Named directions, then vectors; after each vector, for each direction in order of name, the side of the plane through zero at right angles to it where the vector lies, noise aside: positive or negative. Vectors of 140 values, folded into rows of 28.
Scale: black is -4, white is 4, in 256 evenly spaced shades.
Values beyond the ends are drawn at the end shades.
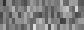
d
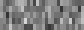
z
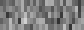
positive, positive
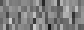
positive, positive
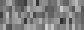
positive, negative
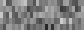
negative, positive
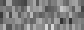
positive, negative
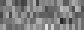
positive, negative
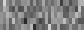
negative, negative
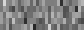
negative, negative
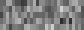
positive, negative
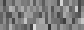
positive, positive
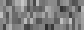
negative, positive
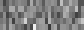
positive, positive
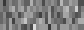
positive, positive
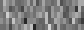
negative, negative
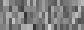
negative, negative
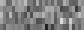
negative, positive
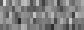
negative, positive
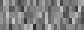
negative, negative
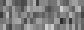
positive, negative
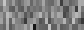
negative, negative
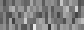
positive, positive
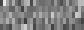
negative, negative
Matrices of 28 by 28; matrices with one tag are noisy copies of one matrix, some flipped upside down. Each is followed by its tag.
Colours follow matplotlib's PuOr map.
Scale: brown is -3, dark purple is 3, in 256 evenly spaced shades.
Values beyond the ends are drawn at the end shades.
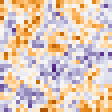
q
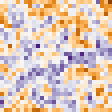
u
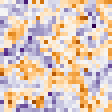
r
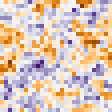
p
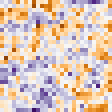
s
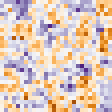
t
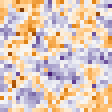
q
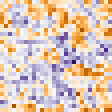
u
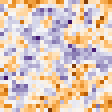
u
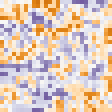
s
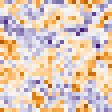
p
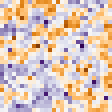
s
